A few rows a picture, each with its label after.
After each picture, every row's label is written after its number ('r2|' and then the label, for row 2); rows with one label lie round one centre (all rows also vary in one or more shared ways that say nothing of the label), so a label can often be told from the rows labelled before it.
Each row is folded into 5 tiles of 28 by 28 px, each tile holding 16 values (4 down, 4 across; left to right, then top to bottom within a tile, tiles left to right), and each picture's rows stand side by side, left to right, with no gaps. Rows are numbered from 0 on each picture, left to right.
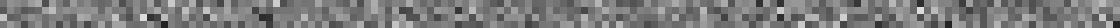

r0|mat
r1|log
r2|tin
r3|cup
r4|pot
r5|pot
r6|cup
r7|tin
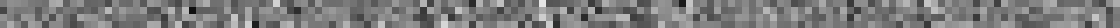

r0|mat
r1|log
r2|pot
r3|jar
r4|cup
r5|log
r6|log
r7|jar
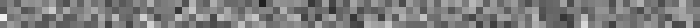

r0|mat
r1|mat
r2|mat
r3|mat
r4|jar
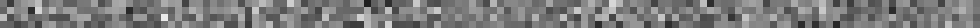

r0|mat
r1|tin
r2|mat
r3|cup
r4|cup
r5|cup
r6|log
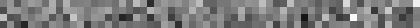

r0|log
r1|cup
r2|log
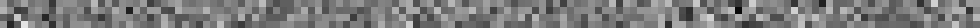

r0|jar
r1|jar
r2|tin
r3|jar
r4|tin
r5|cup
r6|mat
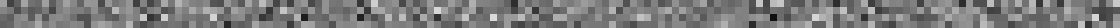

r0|log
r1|log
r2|cup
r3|cup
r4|mat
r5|jar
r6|cup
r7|pot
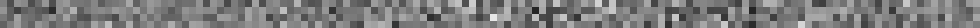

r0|log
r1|mat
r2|pot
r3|pot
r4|pot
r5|jar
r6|log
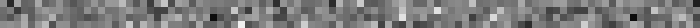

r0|pot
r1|pot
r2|jar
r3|cup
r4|jar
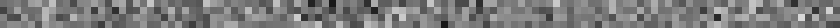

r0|pot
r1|jar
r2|mat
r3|tin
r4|cup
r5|cup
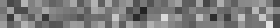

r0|jar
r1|tin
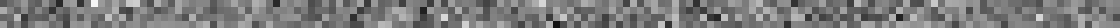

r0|tin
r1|pot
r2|mat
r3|tin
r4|mat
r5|log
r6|pot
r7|tin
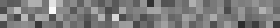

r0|cup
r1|cup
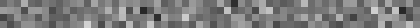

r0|jar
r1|pot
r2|tin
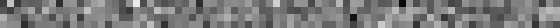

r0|tin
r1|tin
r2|mat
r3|cup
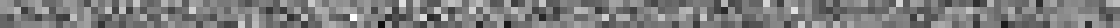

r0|jar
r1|mat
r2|log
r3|log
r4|cup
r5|log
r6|mat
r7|tin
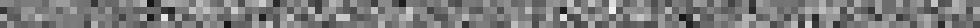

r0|log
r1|log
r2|cup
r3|log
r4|mat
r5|log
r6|mat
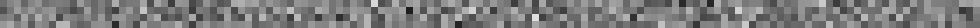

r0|pot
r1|pot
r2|mat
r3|jar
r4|mat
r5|pot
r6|tin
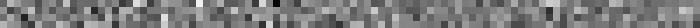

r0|pot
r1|jar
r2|jar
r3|tin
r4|cup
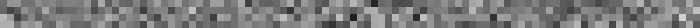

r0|pot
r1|mat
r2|jar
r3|mat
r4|tin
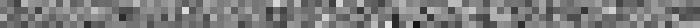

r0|log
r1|jar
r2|log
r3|mat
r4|pot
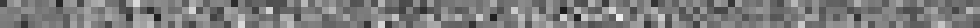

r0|tin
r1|pot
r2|pot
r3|tin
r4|tin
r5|pot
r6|pot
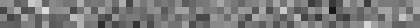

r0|jar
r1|jar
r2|jar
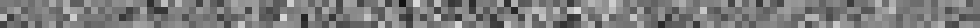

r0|log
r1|pot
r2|mat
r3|mat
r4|cup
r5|pot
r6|pot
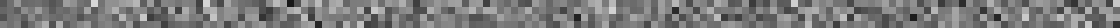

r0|tin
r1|log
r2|cup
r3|mat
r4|pot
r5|mat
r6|mat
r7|log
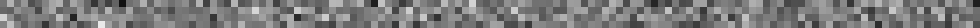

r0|mat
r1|mat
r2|cup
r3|cup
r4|mat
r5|cup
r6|cup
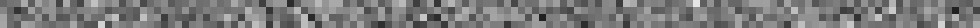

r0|pot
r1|mat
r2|cup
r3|log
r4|tin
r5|log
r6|pot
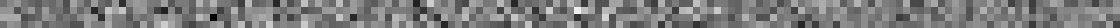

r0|mat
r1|jar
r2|jar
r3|log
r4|cup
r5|cup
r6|pot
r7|jar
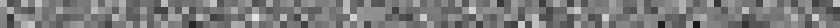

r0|jar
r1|jar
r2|log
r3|mat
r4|cup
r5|jar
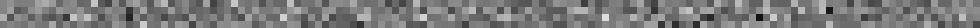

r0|mat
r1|pot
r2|mat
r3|mat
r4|cup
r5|pot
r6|cup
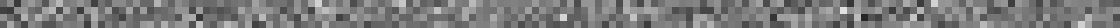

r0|log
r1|pot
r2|pot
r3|cup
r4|log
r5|mat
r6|cup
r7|pot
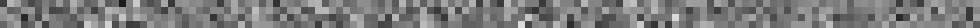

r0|mat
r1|mat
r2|jar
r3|pot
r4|jar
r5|pot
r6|pot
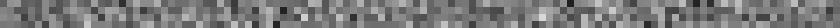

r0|mat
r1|pot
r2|tin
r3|jar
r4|pot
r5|pot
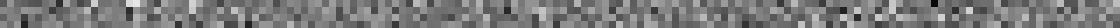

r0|tin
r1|cup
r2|pot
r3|cup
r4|pot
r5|mat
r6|cup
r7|tin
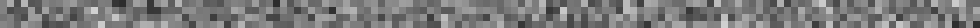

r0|jar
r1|pot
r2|log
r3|jar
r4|log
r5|pot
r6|pot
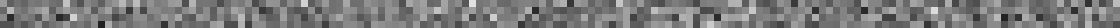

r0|log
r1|tin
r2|log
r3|cup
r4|log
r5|pot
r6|jar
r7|mat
